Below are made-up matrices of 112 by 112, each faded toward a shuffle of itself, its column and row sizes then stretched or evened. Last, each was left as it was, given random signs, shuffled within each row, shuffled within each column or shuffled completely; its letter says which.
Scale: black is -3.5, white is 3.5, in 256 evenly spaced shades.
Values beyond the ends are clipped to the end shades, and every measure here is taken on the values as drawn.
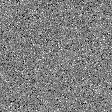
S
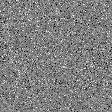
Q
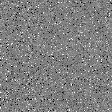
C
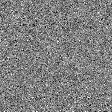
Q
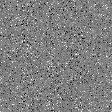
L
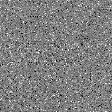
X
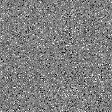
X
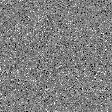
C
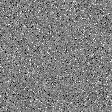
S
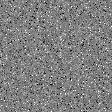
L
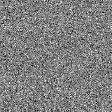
X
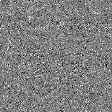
X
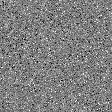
S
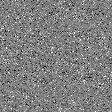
Q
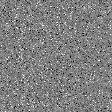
L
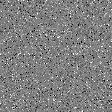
Q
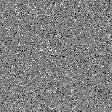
X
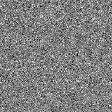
X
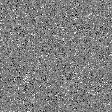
C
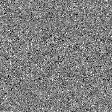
C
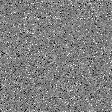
Q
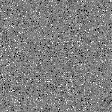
X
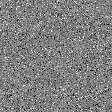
Q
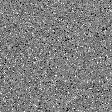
S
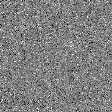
C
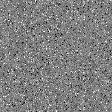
L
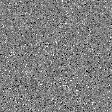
C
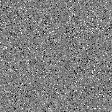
C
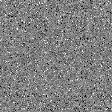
X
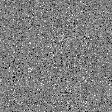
C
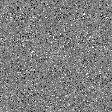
C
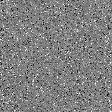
L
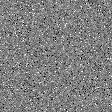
S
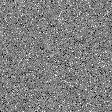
S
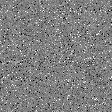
Q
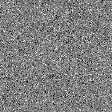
C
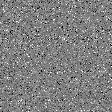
Q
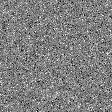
S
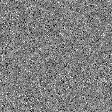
L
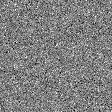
S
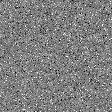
S
